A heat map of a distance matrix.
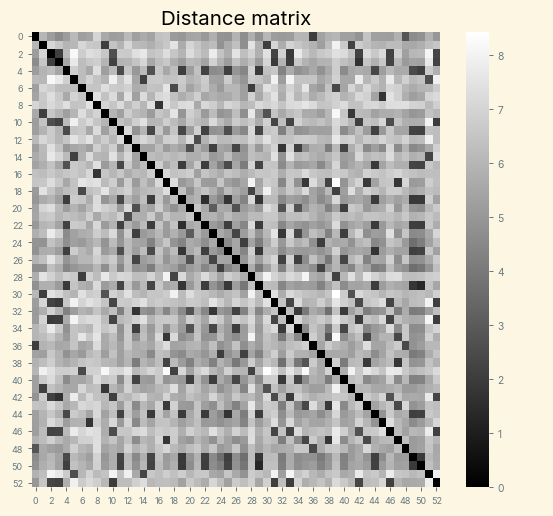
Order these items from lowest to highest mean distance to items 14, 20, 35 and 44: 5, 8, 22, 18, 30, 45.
22, 5, 45, 18, 30, 8
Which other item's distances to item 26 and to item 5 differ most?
34
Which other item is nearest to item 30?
1
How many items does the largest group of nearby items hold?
10
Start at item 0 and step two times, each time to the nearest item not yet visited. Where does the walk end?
48
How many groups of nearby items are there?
12
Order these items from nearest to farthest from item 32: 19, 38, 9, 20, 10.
20, 38, 19, 9, 10
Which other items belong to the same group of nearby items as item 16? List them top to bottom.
8
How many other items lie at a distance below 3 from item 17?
4
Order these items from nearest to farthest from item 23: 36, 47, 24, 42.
47, 24, 36, 42
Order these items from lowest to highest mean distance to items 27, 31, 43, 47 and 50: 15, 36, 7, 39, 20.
15, 20, 36, 7, 39
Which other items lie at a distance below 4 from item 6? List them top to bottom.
18, 28, 39
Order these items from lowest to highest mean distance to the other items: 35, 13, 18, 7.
13, 35, 18, 7
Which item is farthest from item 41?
39
